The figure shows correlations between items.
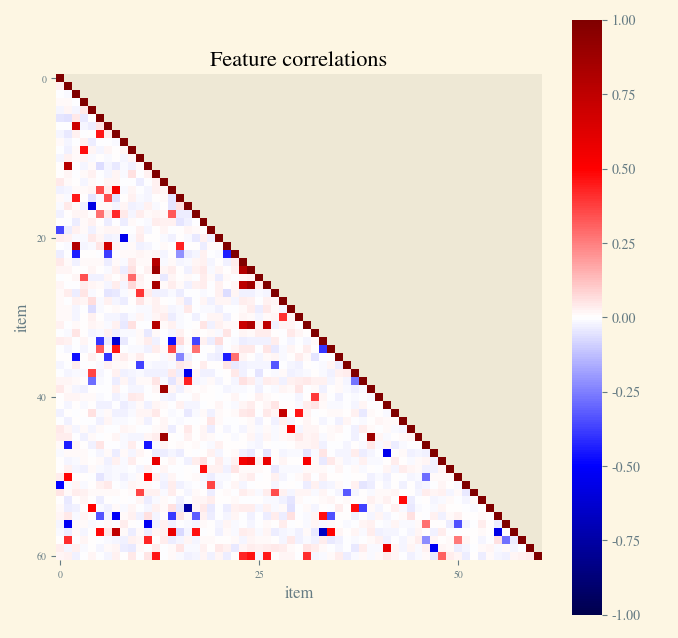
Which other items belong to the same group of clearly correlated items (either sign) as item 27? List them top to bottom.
10, 36, 52
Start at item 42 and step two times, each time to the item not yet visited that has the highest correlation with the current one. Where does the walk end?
30
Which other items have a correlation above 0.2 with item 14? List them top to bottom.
5, 7, 17, 34, 57
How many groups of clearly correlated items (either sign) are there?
16
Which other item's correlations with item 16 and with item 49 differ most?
54
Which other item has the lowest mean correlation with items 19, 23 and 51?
0
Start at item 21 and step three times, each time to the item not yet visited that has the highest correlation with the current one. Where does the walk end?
15
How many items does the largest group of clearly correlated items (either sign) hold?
8
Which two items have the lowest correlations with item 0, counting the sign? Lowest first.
51, 19
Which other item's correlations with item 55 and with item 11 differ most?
1
